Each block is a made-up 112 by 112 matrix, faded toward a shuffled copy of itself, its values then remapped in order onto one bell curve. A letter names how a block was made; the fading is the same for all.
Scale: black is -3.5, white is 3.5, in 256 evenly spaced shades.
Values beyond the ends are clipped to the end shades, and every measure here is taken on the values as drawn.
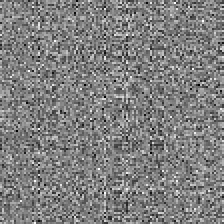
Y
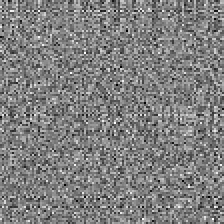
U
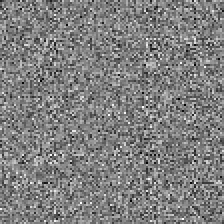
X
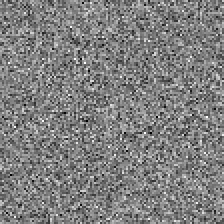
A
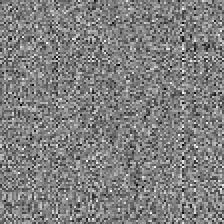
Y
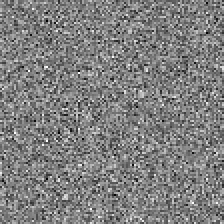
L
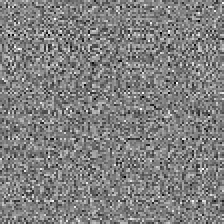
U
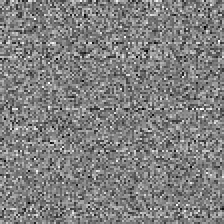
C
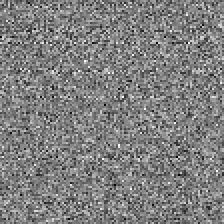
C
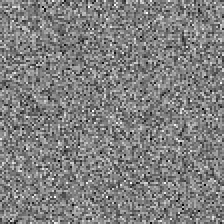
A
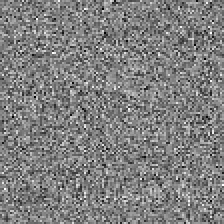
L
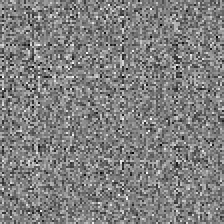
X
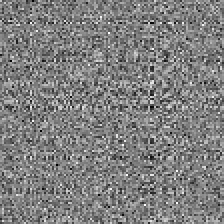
U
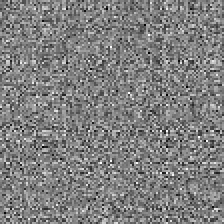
U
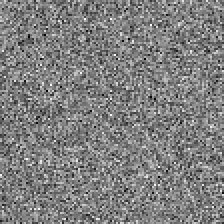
A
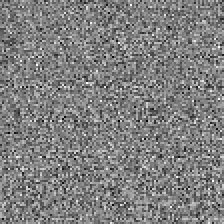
C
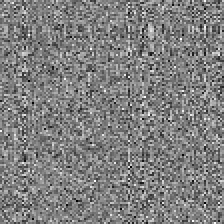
Y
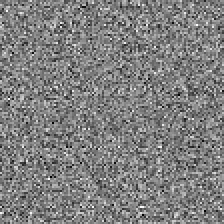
L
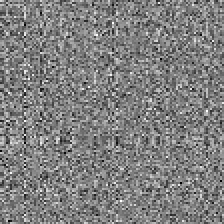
Y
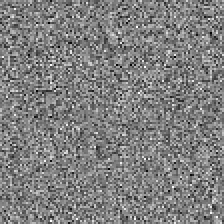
L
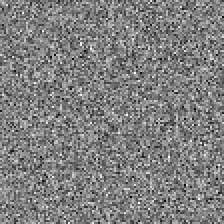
A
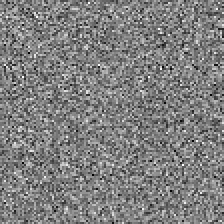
L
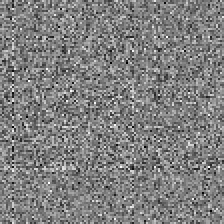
X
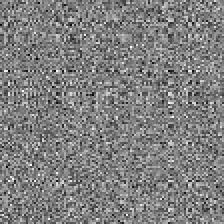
U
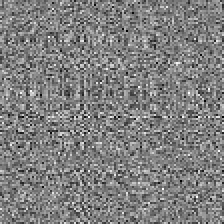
U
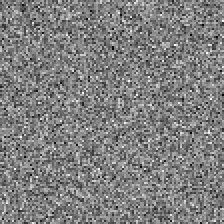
A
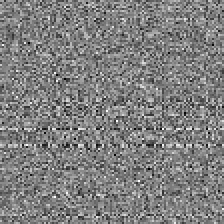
U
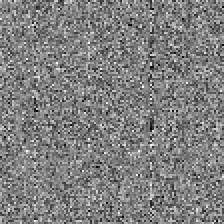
X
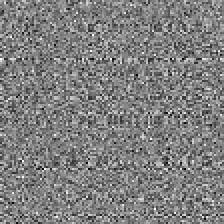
U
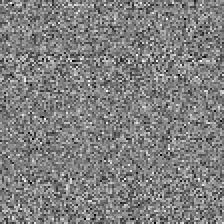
C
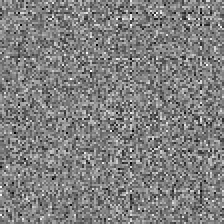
X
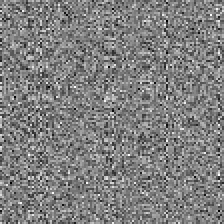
Y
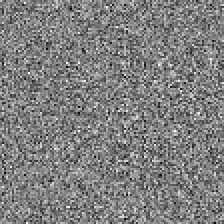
L
